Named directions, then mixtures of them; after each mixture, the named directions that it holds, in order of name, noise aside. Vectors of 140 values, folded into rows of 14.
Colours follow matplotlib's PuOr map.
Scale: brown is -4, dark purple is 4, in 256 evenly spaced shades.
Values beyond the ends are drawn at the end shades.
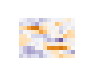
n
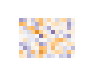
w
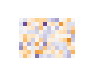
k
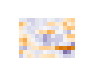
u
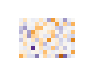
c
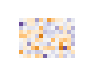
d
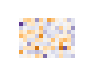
d.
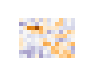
n, u.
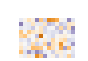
d, k.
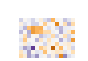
c, n, w.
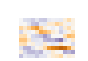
n, u.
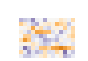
n, u, w.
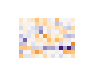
d, n, u.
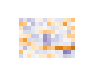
u.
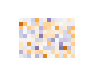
d.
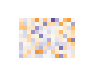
c, d, k.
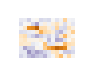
n.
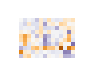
d, k, u.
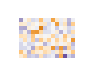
c, d, w.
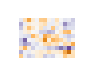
u.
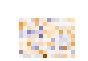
d.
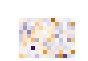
c.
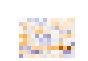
d, n, u.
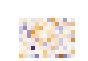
c.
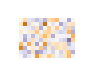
k.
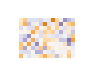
c, k.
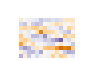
n, u.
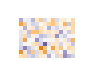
c, u, w.
